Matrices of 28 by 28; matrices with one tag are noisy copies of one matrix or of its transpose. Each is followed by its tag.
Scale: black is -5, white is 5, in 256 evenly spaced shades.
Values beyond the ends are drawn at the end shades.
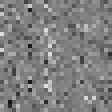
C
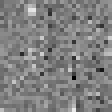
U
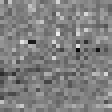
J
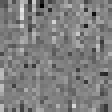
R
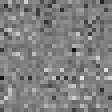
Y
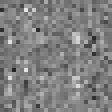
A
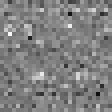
A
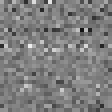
C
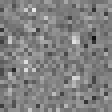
A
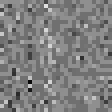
C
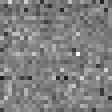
Y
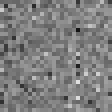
Y
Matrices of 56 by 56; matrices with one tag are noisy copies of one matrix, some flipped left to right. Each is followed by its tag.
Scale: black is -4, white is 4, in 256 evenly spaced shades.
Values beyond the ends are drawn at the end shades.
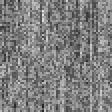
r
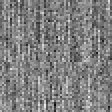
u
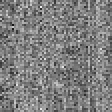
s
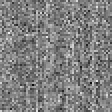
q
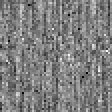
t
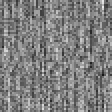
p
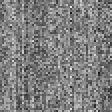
s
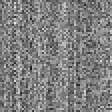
q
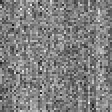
s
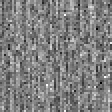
t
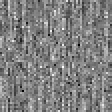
p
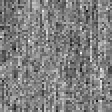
r
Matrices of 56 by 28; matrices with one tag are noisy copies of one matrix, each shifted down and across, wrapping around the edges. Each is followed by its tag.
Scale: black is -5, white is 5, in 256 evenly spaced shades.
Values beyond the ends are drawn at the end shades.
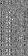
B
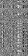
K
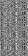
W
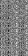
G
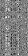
K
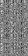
G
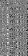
G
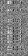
K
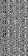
W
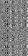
W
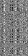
W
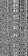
K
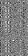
B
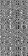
W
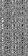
G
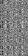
W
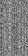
G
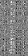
K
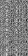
G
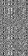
B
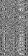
K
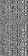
B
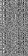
B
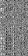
K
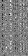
G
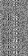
B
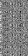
G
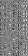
B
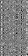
B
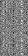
G
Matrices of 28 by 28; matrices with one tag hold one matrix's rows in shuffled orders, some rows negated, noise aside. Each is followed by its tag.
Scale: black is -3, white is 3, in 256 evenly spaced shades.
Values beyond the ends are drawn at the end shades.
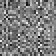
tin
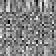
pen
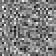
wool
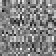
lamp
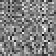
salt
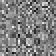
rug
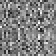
tin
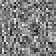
wool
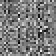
tin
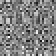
pen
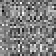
lamp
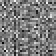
wool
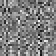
tin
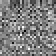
lamp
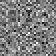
rug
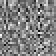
tin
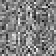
rug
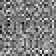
pen
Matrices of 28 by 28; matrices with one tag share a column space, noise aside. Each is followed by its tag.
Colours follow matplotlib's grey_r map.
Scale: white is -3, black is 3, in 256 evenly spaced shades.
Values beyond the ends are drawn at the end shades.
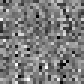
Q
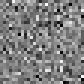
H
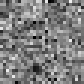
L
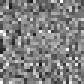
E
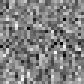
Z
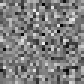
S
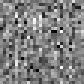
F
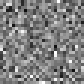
H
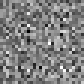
S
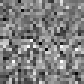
Z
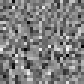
Z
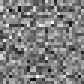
H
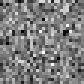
E
